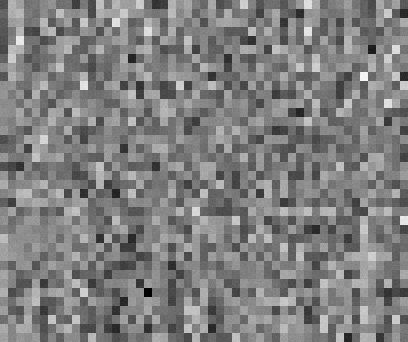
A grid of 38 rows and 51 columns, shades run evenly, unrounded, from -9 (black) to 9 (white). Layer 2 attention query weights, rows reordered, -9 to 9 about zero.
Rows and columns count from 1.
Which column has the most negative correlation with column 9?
7
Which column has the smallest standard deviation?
42
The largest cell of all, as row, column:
9, 46
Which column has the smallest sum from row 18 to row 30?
40
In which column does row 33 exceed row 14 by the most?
11
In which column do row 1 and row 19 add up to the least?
20
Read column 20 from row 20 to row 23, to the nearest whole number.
-1 -1 0 -1
